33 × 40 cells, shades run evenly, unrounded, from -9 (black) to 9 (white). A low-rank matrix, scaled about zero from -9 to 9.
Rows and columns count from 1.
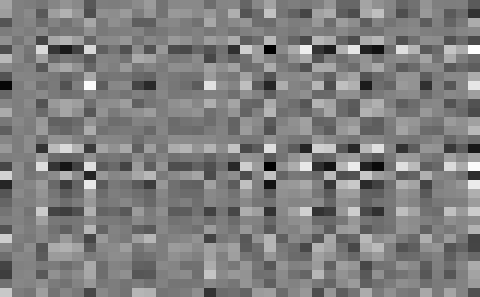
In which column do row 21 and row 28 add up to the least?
1
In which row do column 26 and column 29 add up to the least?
17
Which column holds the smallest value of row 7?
18
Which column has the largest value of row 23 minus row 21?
23
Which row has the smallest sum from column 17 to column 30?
33
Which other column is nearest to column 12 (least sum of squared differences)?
22
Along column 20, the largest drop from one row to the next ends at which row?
6
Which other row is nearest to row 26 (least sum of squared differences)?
9
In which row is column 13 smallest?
10
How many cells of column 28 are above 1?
12
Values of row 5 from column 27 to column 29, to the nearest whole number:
4 3 -2
